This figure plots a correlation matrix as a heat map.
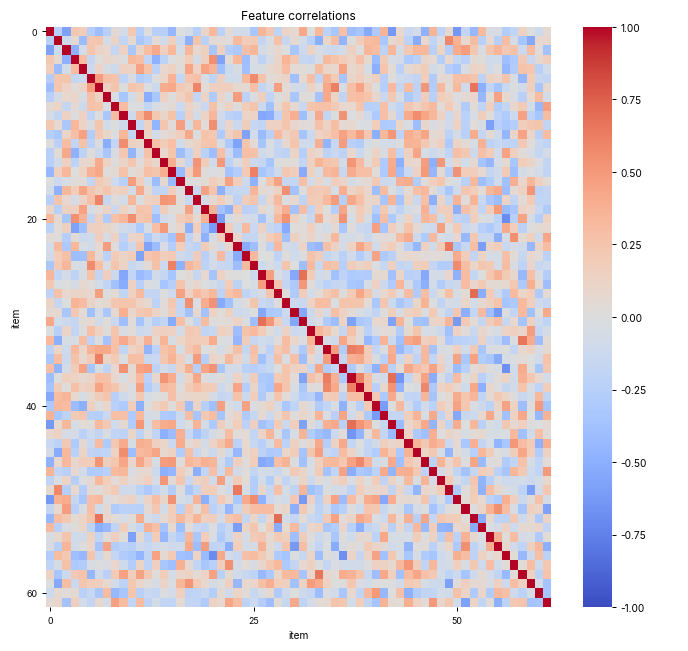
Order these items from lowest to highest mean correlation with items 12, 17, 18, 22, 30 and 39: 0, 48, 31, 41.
31, 0, 41, 48
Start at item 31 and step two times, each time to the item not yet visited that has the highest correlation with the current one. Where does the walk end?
27
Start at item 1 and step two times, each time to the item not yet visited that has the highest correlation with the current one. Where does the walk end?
23
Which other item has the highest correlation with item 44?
57
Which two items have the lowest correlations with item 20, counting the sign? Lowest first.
56, 21
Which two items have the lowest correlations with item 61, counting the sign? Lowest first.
51, 55
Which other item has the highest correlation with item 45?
9
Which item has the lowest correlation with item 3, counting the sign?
21
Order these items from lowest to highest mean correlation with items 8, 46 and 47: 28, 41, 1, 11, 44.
1, 28, 11, 41, 44
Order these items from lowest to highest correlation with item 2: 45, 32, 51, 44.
32, 44, 45, 51
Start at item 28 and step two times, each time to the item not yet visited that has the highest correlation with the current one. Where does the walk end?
6
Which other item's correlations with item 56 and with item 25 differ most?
17
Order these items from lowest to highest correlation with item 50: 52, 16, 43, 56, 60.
16, 43, 52, 60, 56
